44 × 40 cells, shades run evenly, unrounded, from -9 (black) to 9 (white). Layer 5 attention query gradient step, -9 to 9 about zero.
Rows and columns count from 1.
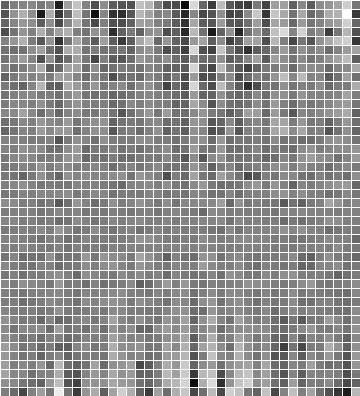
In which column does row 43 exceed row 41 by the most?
24
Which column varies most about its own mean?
21
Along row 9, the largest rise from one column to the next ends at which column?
22
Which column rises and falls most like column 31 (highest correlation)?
39
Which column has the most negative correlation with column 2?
5
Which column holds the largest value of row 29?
16
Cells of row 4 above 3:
7
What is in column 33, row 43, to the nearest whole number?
2
